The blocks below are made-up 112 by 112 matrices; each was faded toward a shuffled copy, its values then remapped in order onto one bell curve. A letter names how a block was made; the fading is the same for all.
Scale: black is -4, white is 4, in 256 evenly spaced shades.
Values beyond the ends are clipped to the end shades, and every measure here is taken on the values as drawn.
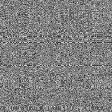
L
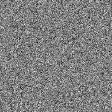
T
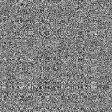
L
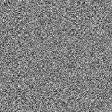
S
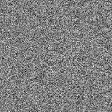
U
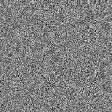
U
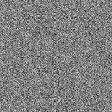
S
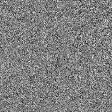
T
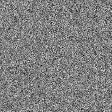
T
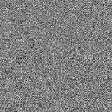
L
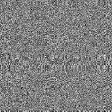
L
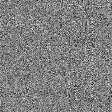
T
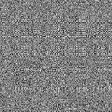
L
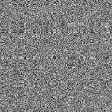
L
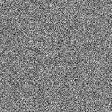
S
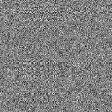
L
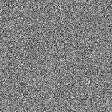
U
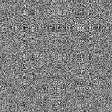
L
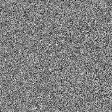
T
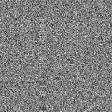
U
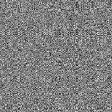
L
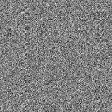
U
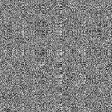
L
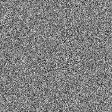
T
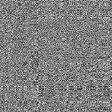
L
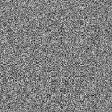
S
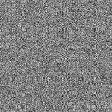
S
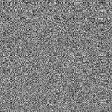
L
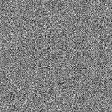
S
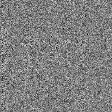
T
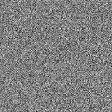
S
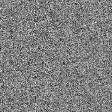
T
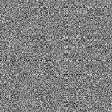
L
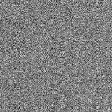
S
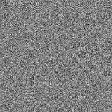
S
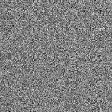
U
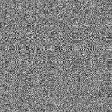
L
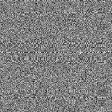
L
